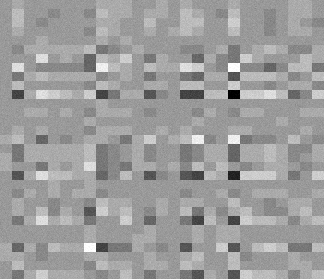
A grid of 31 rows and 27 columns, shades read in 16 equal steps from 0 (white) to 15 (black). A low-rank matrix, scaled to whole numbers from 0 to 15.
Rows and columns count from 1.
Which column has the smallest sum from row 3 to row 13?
4
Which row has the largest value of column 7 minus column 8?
28
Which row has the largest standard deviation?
11
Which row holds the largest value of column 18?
16
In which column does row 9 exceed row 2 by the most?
20
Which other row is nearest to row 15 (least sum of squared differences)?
1
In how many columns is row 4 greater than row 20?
14
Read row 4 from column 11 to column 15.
6 6 5 6 5
